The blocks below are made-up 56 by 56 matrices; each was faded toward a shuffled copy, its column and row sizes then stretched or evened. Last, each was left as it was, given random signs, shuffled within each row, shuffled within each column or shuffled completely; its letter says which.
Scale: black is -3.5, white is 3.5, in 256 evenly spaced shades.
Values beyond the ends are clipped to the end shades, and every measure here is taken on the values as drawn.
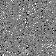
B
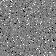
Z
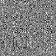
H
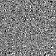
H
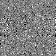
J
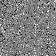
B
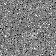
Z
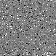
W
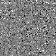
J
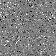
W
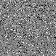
W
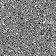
Z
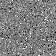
Z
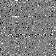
J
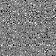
H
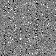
B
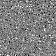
W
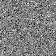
Z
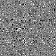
H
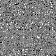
W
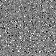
W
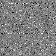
W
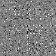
J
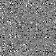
J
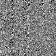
B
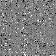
J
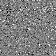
W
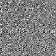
H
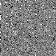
B
